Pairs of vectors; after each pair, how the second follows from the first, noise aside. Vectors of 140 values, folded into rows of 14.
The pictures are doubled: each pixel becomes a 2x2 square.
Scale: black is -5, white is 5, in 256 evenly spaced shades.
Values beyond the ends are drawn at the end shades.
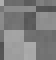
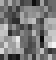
wrapped around, scaled up.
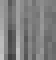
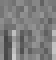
wrapped around, partly zeroed.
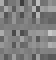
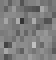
wrapped around, partly zeroed.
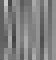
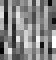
wrapped around, scaled up.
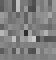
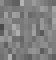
wrapped around, negated, shrunk.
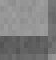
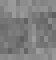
wrapped around, negated, shrunk.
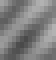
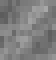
wrapped around, negated, shrunk.
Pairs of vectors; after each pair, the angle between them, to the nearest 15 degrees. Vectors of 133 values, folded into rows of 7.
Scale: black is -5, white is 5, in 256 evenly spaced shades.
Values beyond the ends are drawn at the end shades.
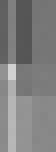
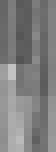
30 degrees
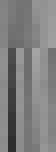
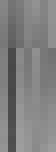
30 degrees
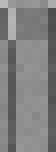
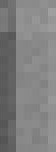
90 degrees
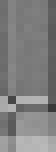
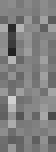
105 degrees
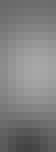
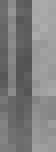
90 degrees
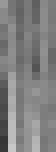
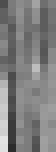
150 degrees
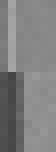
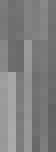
135 degrees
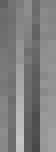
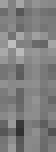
120 degrees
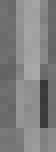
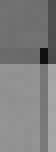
90 degrees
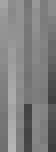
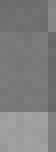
90 degrees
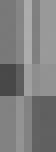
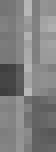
15 degrees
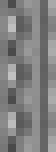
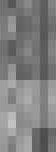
60 degrees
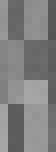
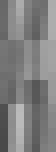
150 degrees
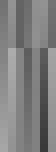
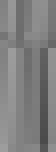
15 degrees
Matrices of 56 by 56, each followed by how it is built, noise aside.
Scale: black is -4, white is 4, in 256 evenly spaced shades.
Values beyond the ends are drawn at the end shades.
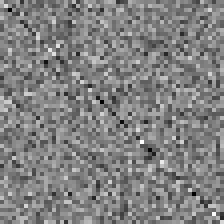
diagonal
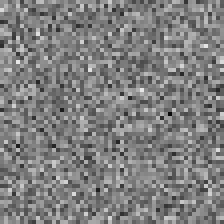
blocks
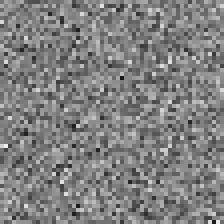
repeating rows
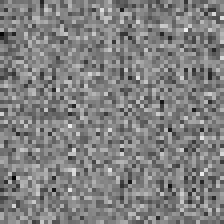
blocks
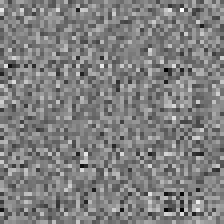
low rank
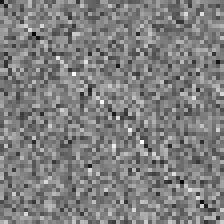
diagonal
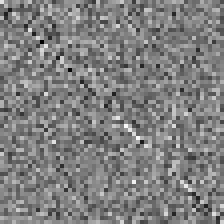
diagonal
